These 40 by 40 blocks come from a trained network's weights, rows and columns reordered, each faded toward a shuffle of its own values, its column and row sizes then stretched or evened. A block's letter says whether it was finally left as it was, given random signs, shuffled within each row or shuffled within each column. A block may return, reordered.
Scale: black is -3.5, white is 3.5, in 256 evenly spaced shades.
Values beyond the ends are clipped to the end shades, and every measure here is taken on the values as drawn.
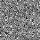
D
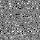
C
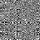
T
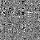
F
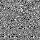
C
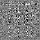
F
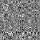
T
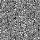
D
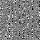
D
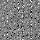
D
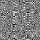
T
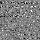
C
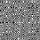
T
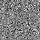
C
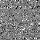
C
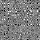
F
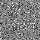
C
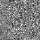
D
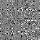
F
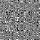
T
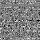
C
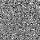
C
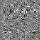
T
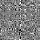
T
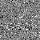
C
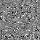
C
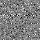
C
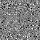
C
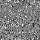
C
